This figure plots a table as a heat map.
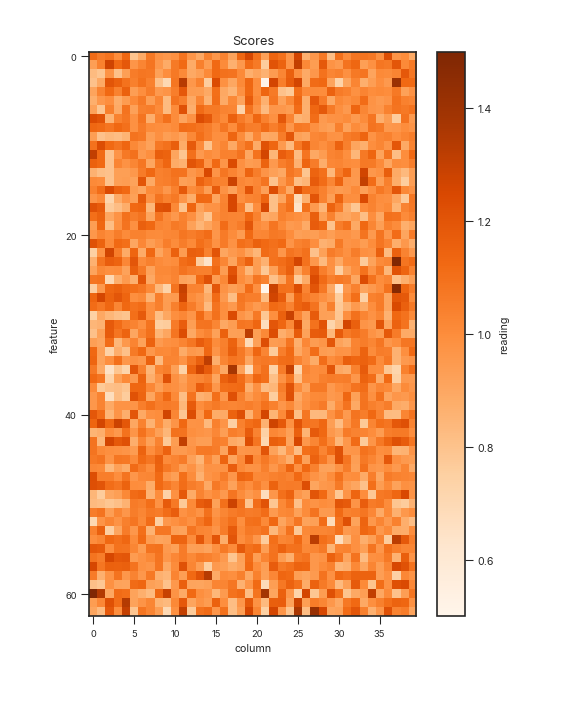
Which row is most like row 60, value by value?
11
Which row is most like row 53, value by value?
36
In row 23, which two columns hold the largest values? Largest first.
37, 25
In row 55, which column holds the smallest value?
29
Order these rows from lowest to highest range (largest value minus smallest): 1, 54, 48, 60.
48, 1, 54, 60
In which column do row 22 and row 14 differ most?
2
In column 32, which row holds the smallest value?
17
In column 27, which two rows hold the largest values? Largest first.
62, 54
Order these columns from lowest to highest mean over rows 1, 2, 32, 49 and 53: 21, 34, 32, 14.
21, 34, 14, 32
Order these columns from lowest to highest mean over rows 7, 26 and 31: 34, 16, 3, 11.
34, 16, 3, 11
